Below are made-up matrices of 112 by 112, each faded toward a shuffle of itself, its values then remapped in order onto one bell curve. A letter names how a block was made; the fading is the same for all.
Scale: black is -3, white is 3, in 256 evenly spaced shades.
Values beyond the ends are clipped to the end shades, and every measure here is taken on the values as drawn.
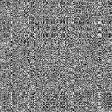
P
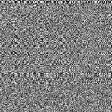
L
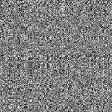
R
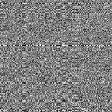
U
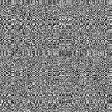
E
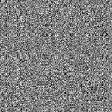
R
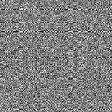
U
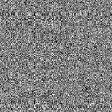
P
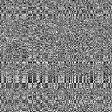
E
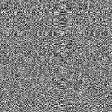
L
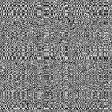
E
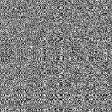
L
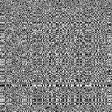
E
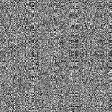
P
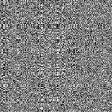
P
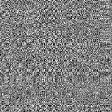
L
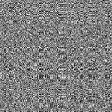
L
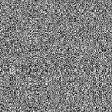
R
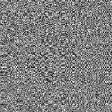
L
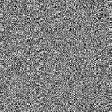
R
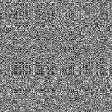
L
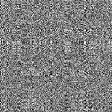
R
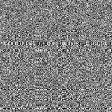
L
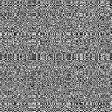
E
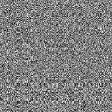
P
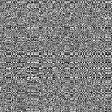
E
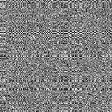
E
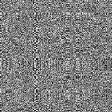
P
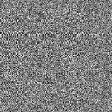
P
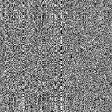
P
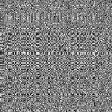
E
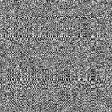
L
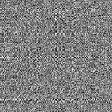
L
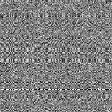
E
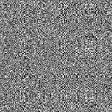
P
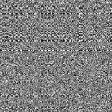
L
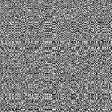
E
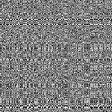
E
